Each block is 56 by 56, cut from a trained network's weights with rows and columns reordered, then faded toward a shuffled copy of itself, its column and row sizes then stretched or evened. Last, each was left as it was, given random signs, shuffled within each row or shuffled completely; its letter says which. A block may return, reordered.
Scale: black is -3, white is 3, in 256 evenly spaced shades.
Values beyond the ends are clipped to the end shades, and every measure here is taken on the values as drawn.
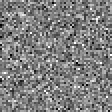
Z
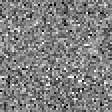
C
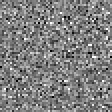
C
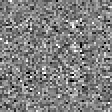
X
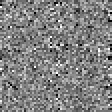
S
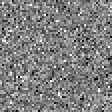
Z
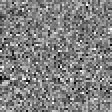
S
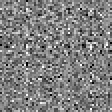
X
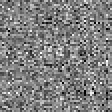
X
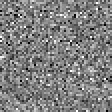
C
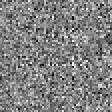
S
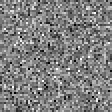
Z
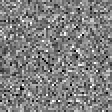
C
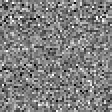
C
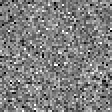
Z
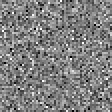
Z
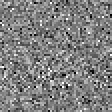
C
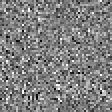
X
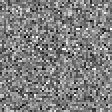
C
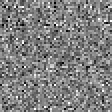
S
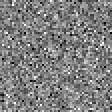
Z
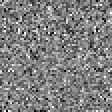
C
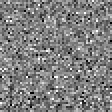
C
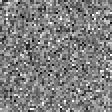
Z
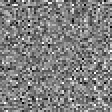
X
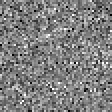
C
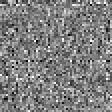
X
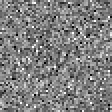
Z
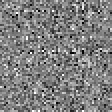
S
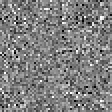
X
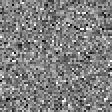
C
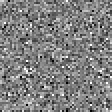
S
